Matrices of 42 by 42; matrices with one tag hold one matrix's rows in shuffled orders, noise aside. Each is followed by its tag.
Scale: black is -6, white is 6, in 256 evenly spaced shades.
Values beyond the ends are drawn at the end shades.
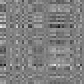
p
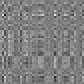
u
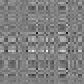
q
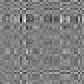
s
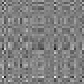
u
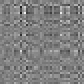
s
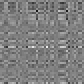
q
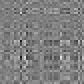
s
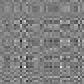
s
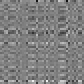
q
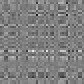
q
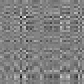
s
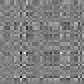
s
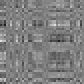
p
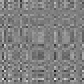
u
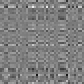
q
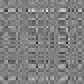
q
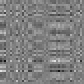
p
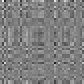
u
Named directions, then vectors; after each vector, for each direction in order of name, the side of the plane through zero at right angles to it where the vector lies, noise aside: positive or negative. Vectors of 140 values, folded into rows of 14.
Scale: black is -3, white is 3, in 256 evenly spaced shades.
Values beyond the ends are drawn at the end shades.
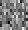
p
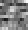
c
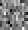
negative, positive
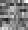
positive, positive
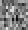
positive, negative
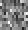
positive, negative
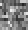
positive, negative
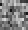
negative, positive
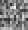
positive, positive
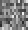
positive, positive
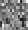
positive, positive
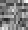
positive, positive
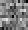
negative, negative
